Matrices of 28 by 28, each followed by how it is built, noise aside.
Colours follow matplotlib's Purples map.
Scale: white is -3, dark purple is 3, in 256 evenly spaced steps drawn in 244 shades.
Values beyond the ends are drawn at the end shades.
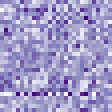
low rank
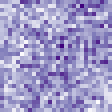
smooth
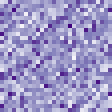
Hankel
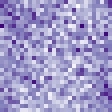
smooth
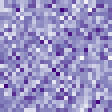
Hankel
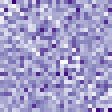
block diagonal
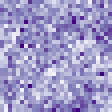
smooth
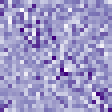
banded
